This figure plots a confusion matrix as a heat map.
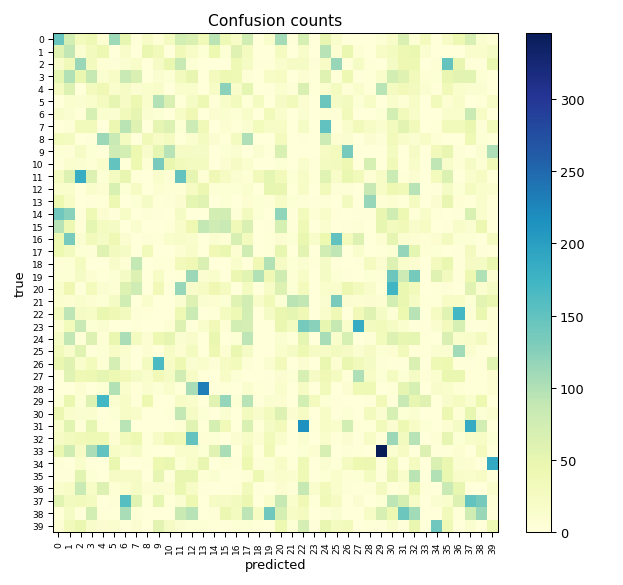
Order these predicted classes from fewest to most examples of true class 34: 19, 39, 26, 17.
19, 26, 17, 39
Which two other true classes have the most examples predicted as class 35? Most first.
2, 36
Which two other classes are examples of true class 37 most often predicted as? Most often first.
6, 38
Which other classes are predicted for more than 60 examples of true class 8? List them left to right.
4, 5, 17, 24
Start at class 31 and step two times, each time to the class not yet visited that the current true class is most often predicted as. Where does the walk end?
36
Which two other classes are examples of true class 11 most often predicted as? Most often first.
2, 30
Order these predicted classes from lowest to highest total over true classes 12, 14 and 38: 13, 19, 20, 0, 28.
13, 28, 0, 19, 20
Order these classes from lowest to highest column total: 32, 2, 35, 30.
2, 35, 32, 30
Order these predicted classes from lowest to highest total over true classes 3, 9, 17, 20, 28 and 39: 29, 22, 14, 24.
29, 14, 22, 24
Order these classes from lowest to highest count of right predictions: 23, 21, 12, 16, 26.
12, 26, 16, 21, 23
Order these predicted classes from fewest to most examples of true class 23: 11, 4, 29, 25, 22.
4, 29, 11, 25, 22
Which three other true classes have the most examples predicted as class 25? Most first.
16, 21, 2
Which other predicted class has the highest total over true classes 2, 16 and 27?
25
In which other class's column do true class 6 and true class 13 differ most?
28
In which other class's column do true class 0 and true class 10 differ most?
9
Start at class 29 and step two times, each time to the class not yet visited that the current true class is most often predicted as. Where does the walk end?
15
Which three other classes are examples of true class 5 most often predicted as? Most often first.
24, 9, 10
